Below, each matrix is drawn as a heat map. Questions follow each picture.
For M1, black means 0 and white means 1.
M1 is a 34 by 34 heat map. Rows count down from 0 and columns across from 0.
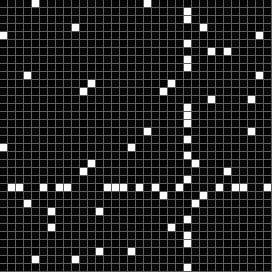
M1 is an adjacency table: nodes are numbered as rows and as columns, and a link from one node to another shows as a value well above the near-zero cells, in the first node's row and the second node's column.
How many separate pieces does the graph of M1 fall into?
2
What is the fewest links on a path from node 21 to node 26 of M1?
3
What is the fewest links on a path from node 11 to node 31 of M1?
7
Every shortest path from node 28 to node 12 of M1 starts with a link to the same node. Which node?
node 6
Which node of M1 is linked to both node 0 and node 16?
node 18
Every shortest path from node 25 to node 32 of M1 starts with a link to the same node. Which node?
node 3
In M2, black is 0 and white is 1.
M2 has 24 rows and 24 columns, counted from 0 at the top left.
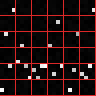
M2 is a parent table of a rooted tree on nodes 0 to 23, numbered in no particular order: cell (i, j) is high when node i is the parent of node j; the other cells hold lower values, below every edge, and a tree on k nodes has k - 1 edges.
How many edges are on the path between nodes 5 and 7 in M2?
7
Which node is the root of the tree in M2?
16
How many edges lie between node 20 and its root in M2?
4
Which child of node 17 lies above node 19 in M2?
8
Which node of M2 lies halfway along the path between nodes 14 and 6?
11
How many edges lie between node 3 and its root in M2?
2
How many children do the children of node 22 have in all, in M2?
2
